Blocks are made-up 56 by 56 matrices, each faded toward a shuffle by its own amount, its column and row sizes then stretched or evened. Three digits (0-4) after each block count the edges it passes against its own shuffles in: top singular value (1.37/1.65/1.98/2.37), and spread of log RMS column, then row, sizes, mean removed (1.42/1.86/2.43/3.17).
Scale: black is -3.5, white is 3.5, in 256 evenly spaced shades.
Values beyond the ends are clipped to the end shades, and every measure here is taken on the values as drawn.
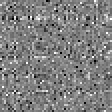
3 0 1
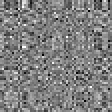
4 1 1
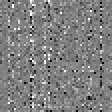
1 3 0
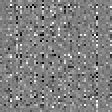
3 4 2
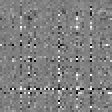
3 3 3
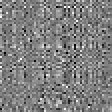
4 2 1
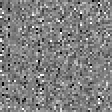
0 2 0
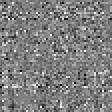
1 1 3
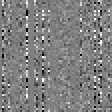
3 4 1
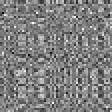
4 0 2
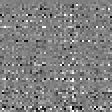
1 2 4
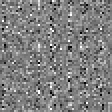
2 3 0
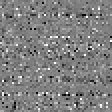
2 0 3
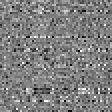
3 0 3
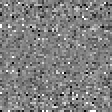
0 1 3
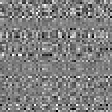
4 0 4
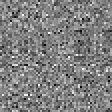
3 0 1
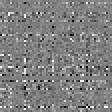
2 2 4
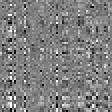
4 4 2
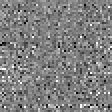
0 2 3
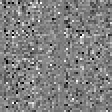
0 3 1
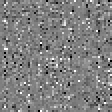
1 3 0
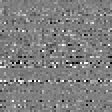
1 0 4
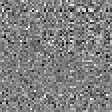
3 1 3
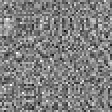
3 0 1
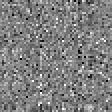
2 1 0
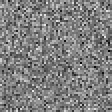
1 0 0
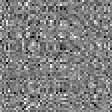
4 2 1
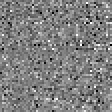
0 1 2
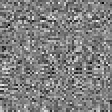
3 1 2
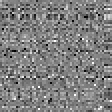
4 0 2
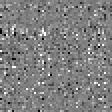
1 2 2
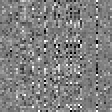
3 4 0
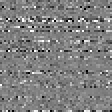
2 0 4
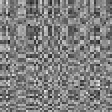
4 3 2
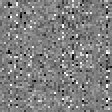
2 3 1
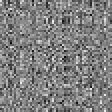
3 3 1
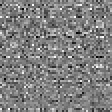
3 0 3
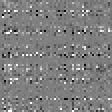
3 3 4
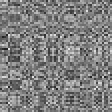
4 1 3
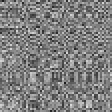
4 1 1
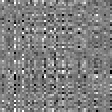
4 4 2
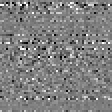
0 1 4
